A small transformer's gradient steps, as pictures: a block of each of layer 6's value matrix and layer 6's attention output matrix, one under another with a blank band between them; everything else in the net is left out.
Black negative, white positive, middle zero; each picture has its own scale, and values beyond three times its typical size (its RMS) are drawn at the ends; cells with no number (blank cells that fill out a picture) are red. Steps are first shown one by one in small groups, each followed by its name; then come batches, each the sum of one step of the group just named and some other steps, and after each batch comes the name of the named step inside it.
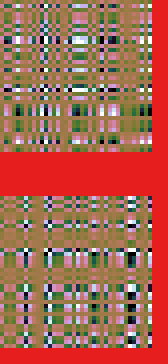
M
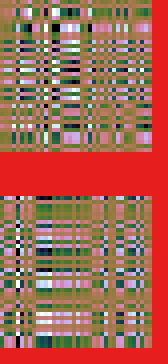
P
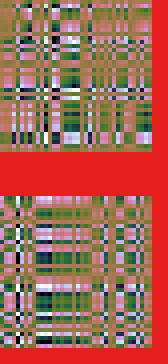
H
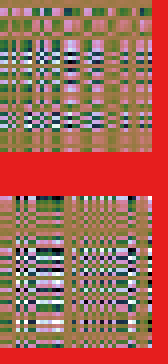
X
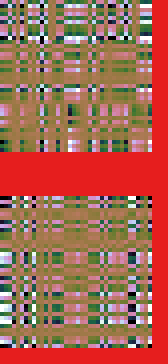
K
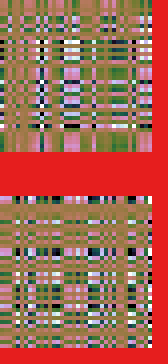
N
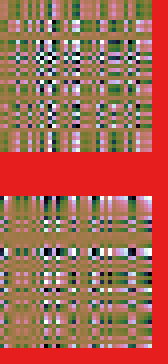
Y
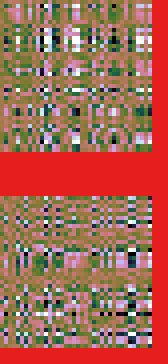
M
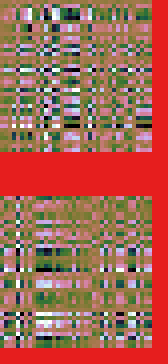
P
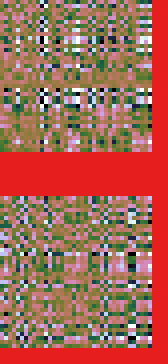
M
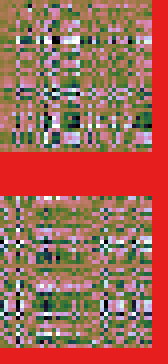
H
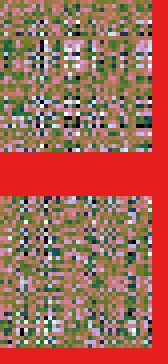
X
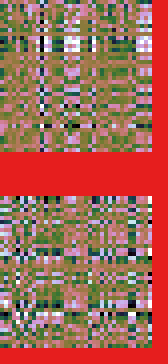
N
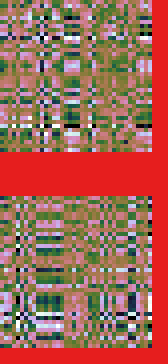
K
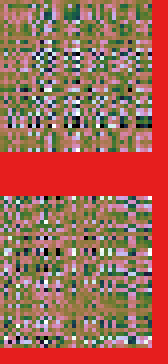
Y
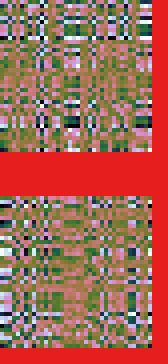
K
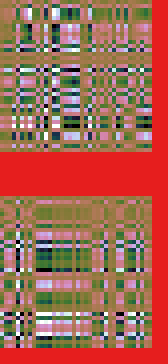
P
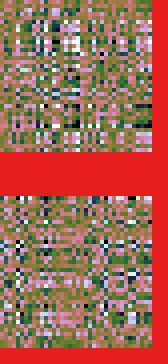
P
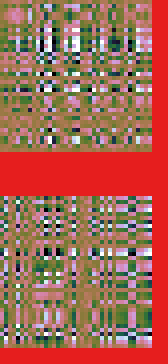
Y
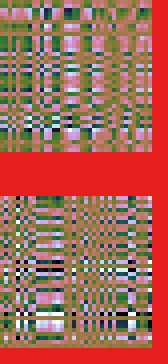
X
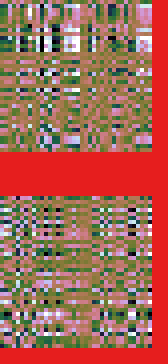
P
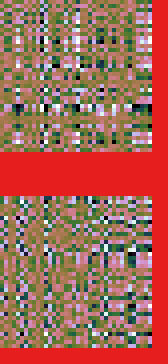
M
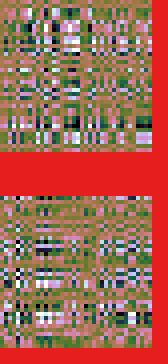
P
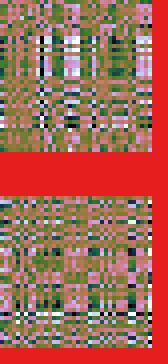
N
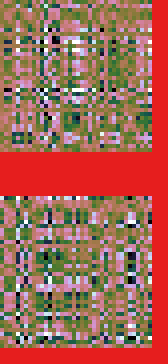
H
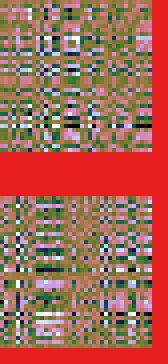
X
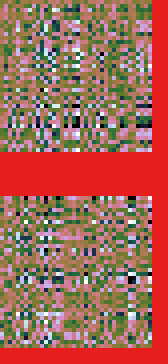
Y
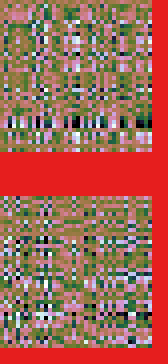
M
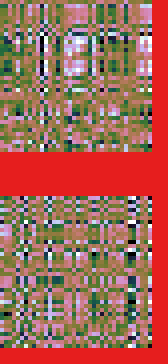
M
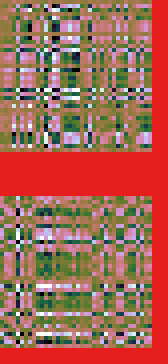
H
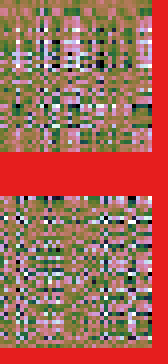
X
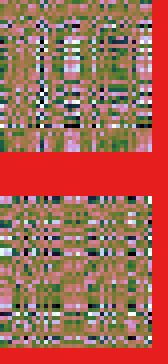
N
